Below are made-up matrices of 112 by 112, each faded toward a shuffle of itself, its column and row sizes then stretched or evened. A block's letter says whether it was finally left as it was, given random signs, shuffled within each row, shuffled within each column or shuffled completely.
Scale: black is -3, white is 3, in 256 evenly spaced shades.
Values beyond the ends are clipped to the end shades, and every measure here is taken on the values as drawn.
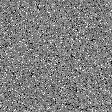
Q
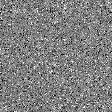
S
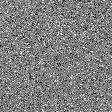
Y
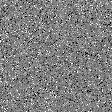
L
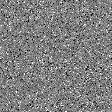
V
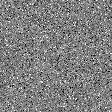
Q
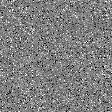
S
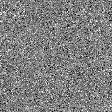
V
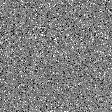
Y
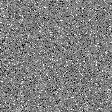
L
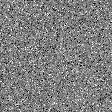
Q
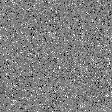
S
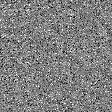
V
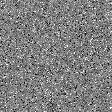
L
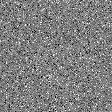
L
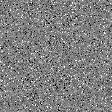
V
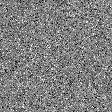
Q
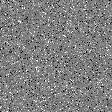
Q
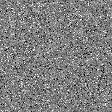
S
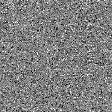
V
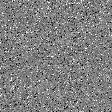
L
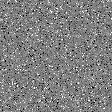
Y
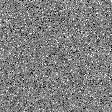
Y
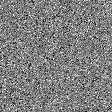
Q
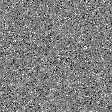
L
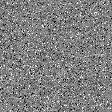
S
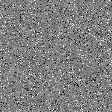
L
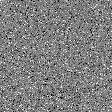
Q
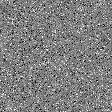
Q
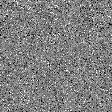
V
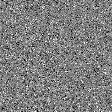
S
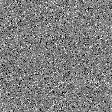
S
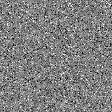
V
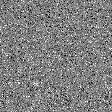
V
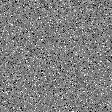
Q
